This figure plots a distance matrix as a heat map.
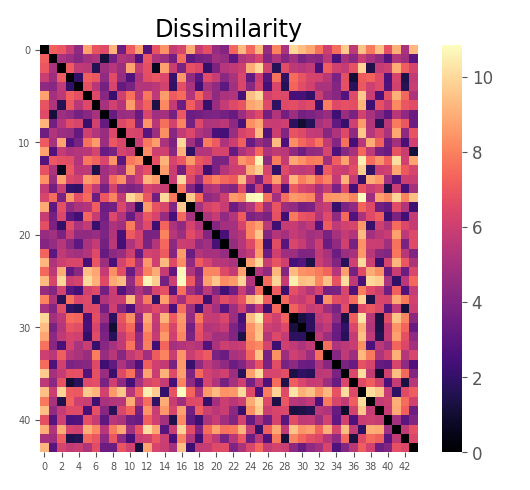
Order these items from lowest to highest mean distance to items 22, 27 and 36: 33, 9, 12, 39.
9, 39, 33, 12
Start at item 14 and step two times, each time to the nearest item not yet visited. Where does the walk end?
41
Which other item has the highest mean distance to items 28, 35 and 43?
16
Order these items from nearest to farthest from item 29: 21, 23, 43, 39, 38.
39, 23, 43, 38, 21
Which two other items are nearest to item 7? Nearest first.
1, 34
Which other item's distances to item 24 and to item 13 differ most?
2
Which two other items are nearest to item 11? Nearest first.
43, 17
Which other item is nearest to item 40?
15
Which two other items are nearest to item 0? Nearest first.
12, 9
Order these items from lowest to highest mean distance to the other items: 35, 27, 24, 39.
39, 35, 27, 24
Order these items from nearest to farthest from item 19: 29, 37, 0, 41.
29, 0, 41, 37
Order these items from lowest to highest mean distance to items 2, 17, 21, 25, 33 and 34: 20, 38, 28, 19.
28, 20, 19, 38
